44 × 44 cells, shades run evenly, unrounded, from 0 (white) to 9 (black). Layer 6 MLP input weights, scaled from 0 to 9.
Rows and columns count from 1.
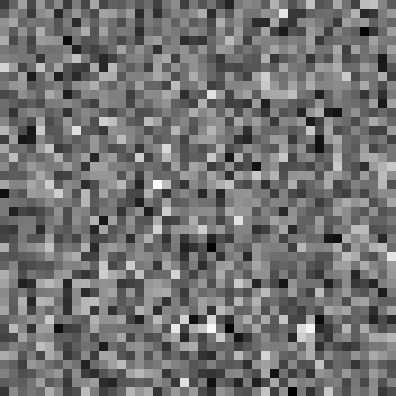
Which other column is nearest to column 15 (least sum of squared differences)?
22
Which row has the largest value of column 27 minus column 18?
21
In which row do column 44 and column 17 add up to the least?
29
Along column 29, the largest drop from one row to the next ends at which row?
20
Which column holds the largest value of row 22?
1
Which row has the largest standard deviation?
37
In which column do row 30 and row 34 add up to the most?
4
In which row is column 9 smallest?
15
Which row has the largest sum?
27
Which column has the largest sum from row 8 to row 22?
36
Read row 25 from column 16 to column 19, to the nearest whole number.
6 6 3 7
